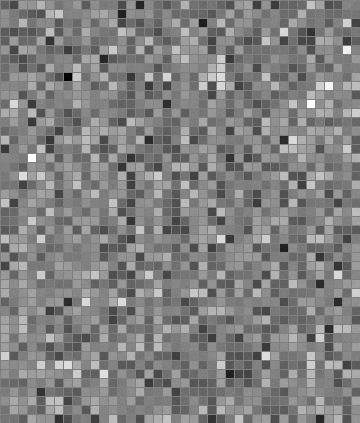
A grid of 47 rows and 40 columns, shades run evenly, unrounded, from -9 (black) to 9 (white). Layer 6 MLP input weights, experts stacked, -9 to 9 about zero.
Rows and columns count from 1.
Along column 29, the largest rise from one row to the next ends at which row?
33
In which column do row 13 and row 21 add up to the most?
40
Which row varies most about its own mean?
9
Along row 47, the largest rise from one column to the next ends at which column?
37
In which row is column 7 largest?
41
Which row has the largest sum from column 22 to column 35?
27
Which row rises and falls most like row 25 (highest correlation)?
20
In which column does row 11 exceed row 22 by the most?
25
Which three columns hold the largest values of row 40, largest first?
30, 1, 35
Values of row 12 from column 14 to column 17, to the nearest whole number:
-2 -2 0 1
